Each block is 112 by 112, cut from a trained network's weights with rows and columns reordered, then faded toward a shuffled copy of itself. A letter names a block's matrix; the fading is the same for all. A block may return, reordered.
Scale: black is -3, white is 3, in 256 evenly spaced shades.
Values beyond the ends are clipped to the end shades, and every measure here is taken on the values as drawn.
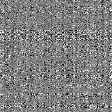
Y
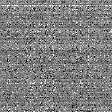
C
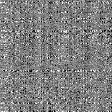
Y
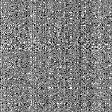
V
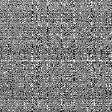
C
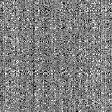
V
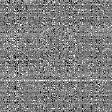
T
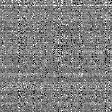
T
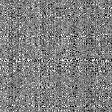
Y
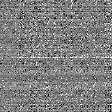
C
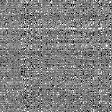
T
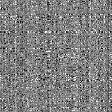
V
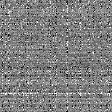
C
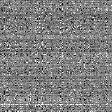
T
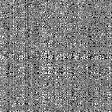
Y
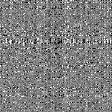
Y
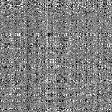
V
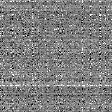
C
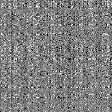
Y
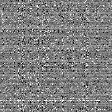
T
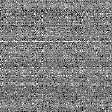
C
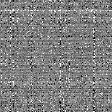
C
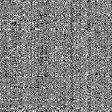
Y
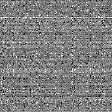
C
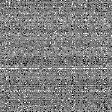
C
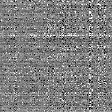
C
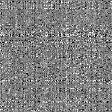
Y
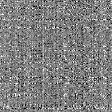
Y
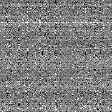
C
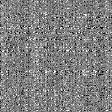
Y
